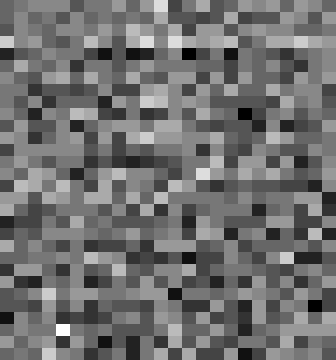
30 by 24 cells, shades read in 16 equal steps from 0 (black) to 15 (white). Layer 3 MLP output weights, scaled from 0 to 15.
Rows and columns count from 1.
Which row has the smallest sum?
5
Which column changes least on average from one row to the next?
19
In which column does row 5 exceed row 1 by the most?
13
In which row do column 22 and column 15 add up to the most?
4
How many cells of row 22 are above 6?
10
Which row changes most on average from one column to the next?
29
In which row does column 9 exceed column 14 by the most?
22
